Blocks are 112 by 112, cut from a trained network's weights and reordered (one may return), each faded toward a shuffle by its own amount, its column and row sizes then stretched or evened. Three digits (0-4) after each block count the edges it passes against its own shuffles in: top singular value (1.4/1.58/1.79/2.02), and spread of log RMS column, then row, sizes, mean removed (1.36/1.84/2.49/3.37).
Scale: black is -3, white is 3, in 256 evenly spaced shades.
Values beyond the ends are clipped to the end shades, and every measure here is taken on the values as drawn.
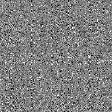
2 3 3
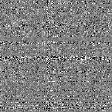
1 3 4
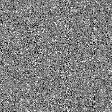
0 2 1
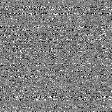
0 1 4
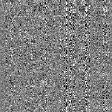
3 4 1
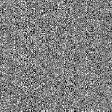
2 3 1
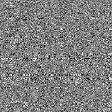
2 2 3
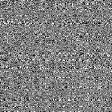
4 0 4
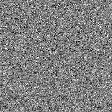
0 0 1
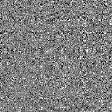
4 3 3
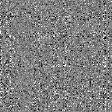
2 3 3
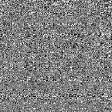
2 1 4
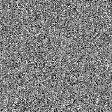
1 1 2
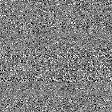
2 0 4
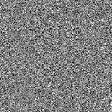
4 2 1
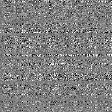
2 3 4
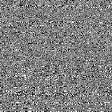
3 0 4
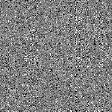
2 3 2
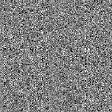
3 3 1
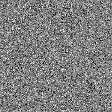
0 1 0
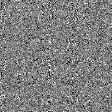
1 3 2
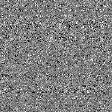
0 2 3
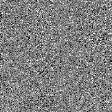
2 3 1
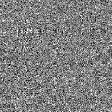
4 2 1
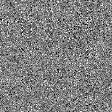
0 2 1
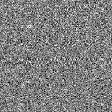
4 1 2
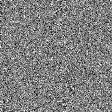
0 1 0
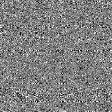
0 1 3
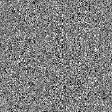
1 3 0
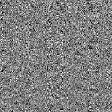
4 3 1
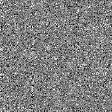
0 2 2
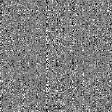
0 4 3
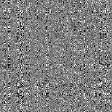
4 4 2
